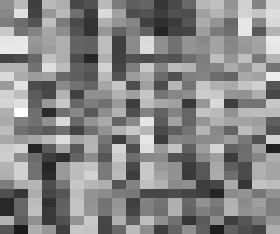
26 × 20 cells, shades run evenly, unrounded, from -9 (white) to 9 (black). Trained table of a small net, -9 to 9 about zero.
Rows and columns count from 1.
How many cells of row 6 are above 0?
4
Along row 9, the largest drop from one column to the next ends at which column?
8
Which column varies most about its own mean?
2
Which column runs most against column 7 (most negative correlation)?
18
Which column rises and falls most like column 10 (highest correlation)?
14
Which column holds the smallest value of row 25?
7
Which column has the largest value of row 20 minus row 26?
10
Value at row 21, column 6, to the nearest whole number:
-5
